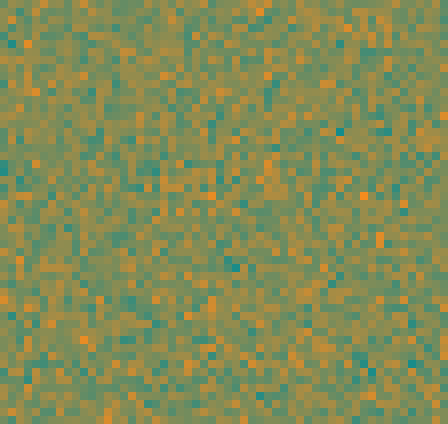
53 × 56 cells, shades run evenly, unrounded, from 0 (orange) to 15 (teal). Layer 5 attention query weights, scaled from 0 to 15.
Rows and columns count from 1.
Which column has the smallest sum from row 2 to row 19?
22
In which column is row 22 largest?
1
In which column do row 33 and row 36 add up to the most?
11
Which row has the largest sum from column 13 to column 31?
43
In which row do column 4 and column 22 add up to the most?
48
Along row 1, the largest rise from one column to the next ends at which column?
27
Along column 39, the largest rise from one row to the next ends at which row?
39
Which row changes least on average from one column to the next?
42
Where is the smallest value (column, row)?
46, 25
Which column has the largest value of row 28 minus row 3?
2
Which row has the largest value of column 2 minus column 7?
40
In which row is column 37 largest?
4
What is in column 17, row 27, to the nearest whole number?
11
